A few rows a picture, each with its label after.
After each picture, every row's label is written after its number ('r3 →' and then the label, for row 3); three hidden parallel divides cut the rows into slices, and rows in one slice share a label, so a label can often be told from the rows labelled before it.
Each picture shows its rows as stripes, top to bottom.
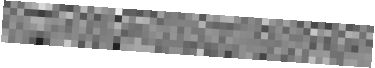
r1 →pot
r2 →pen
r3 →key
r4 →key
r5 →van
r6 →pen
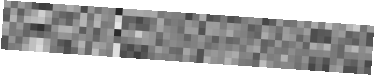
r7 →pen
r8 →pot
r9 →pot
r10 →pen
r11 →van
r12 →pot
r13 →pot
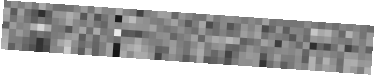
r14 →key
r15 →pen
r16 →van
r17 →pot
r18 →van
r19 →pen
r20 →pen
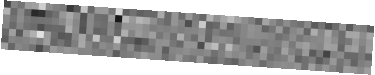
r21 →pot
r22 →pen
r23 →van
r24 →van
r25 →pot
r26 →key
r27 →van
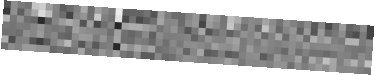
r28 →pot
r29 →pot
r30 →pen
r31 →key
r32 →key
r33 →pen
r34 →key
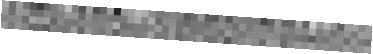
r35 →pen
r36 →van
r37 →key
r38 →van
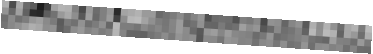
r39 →pen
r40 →pen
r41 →key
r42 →key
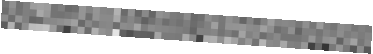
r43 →key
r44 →key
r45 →van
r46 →pot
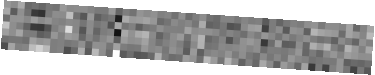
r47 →van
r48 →pen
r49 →key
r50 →pen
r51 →van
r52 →key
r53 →pot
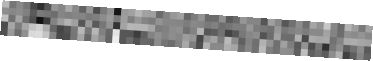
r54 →pen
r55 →van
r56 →pen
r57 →pot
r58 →pot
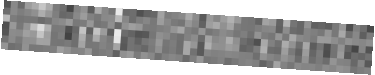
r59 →pot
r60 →key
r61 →van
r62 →pot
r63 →pot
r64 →key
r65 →van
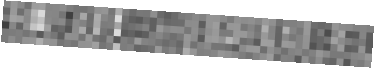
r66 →key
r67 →pot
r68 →key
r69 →pot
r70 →van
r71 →key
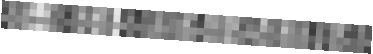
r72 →pot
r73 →pot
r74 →key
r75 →pot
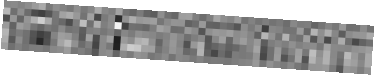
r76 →key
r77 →pen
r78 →pot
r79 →van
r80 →pen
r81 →pen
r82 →van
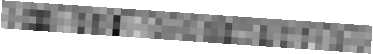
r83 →key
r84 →pen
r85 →van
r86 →pen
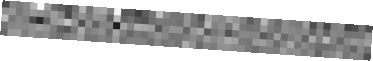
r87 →pot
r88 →key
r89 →pen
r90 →key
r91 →key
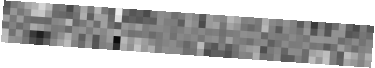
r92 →pot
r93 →pot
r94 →van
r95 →key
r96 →pen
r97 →pen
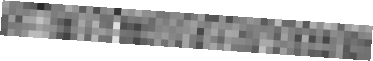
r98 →pen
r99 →key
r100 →pot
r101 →key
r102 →pot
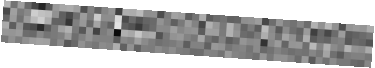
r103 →pen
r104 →pot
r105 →pot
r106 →pen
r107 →van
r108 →key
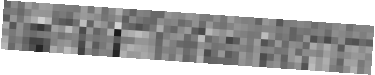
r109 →key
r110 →key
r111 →pot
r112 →pen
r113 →van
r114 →pen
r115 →pen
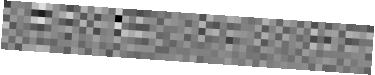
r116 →pot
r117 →pen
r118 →pot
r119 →pen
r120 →key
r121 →van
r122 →key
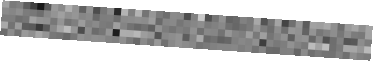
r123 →pen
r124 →van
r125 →key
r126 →pen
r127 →key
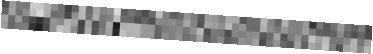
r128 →pot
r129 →pot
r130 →pen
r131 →pen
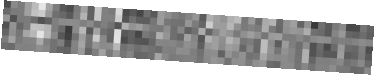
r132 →pot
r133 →pot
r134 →van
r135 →pot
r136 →pot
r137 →key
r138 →key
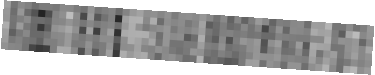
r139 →van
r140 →pen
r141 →van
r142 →pen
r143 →van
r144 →van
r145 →pen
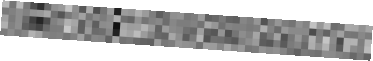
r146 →pen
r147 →key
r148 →pen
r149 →pen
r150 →key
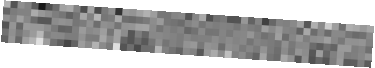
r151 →pen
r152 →key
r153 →van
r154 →key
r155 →key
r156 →pot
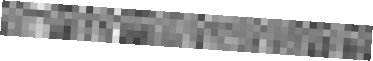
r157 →pot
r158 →van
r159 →key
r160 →pot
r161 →pot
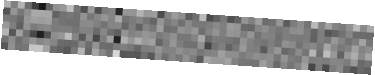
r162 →pen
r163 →key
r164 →key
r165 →van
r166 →pen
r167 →key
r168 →pot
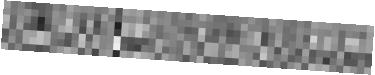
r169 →van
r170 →van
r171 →pen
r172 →pen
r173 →pot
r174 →pot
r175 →pen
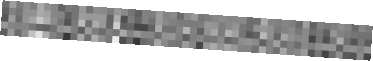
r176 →key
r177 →key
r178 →pot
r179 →van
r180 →pot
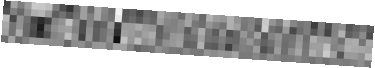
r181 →pot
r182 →pot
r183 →pen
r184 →pen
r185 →pen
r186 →key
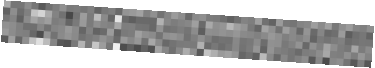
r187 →van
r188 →pot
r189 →key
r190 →van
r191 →van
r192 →pot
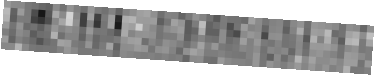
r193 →van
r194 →pen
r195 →pen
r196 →van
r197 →van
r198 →van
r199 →van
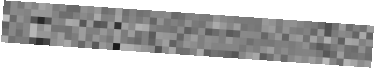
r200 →key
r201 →key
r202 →pen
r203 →key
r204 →key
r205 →pen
